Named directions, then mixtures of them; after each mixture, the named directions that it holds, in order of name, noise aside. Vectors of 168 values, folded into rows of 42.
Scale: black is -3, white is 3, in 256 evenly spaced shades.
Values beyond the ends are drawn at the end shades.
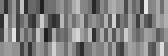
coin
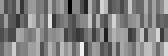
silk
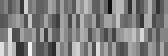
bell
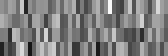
bell.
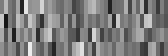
bell, coin.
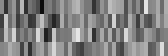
coin.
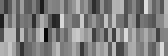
bell, coin.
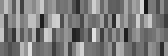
coin.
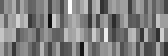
silk.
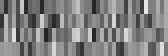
coin.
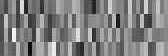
bell, coin.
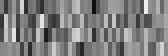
coin.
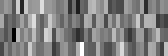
coin, silk.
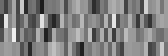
coin.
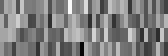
silk.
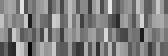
bell, silk.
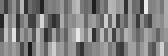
coin.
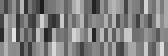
coin.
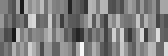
coin, silk.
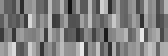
bell, silk.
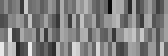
bell.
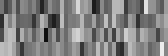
bell, coin.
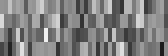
bell, coin.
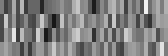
coin.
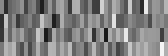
coin, silk.
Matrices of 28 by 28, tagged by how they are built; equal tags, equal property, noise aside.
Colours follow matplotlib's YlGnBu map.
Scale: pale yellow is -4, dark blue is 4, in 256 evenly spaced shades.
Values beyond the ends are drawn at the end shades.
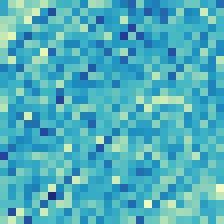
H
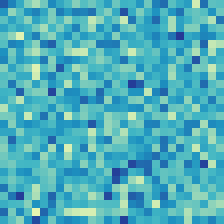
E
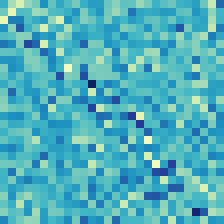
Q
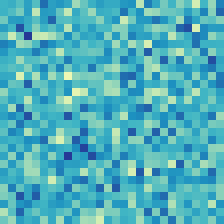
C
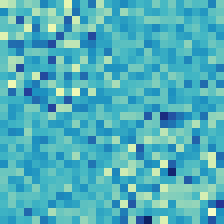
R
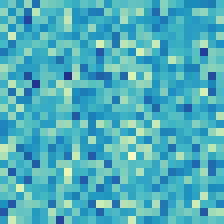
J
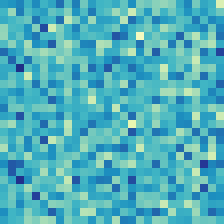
J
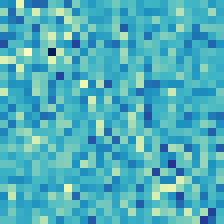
R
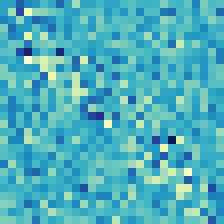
Q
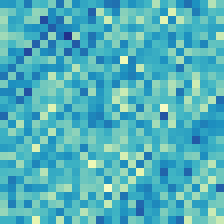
H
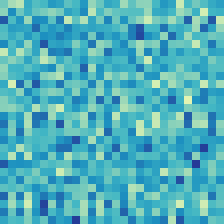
E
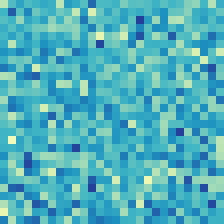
C
